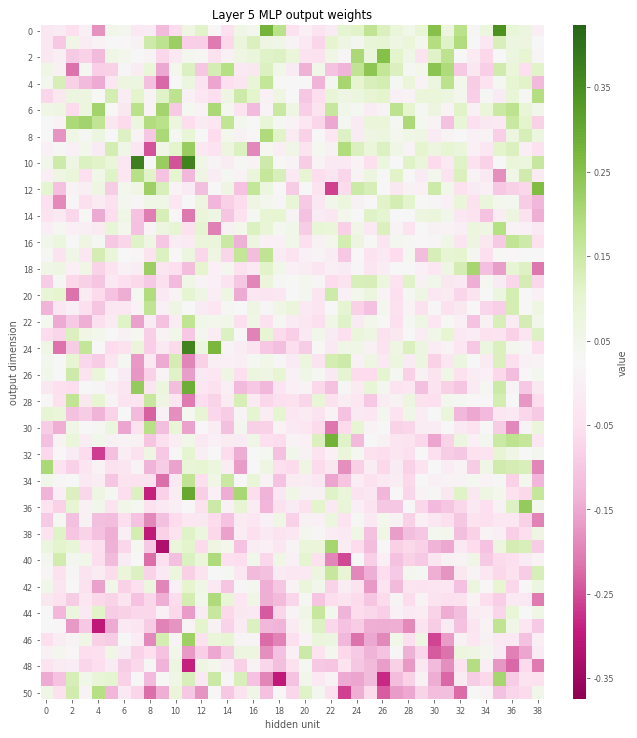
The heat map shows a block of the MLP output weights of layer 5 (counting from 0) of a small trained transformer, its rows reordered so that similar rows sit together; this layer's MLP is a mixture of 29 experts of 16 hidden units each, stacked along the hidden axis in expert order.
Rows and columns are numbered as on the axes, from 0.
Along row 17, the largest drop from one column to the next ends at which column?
16
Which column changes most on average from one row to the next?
11
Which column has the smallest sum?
8
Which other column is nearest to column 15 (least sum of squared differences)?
5
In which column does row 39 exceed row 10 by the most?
10
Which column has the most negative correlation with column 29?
20
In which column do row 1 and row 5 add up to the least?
13
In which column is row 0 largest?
35
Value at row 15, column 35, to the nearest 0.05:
0.2
